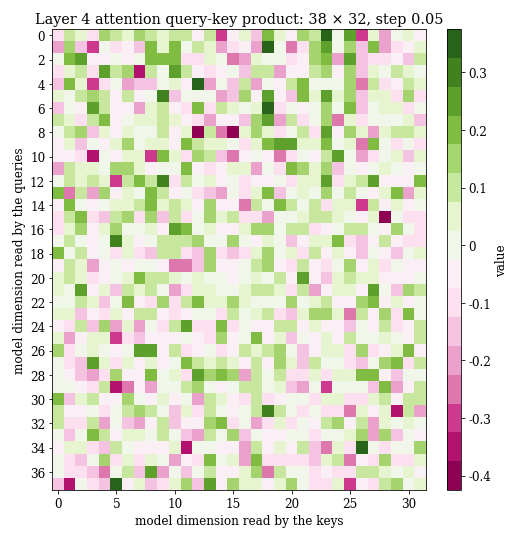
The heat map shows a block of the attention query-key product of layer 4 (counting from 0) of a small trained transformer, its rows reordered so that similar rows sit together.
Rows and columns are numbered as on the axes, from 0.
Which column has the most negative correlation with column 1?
28
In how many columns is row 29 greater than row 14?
9
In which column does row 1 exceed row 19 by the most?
10
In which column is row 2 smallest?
15
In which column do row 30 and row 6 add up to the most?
3
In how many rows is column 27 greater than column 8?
15
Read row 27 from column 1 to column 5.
-0.1 -0.15 0.25 0.05 -0.1
